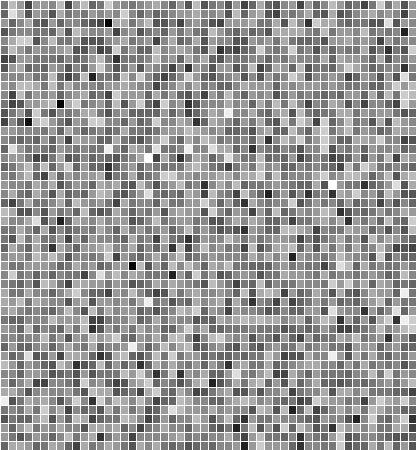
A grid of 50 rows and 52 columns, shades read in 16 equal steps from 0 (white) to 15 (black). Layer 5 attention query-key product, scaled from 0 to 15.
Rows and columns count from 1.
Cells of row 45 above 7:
16
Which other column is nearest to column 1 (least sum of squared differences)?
40
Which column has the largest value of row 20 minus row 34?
19
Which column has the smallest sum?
33
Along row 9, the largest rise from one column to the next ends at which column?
12
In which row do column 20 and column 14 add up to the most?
3
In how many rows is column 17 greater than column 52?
22
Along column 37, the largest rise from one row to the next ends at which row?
29
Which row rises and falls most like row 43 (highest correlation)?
18
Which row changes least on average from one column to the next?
10
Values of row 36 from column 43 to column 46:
12 6 9 6
